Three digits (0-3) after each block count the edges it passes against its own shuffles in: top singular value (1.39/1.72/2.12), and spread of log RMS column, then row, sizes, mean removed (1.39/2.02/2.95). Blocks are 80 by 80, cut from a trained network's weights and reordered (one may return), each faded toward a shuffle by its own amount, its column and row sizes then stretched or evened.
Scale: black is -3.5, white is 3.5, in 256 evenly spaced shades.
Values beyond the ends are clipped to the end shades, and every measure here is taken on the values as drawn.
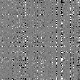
2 3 2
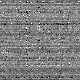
3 1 2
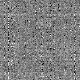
1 3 0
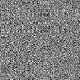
3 1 1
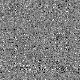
0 1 2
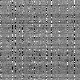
3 3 0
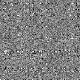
1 1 2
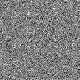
2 0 0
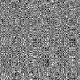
3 2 1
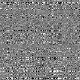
2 1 3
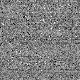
0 1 1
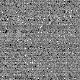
1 2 1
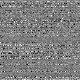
1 0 3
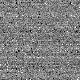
1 1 1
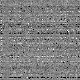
3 2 2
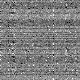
3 2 0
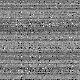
3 1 2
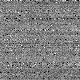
1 0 2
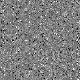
2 2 0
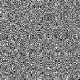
3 1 1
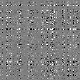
2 3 3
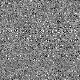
0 0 2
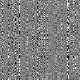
3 3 0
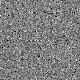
0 0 1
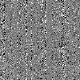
1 3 0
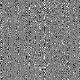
1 3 1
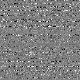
0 0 3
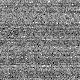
2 0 0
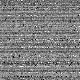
3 0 2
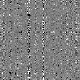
3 3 1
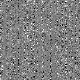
0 3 0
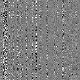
2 3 1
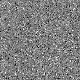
0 1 0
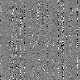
1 3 1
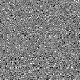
3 0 1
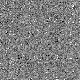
1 0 1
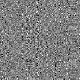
2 2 0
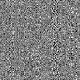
2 2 0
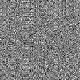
3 0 0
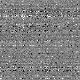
1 1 3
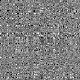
2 1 2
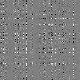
3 3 2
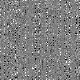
0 3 0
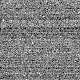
2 0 1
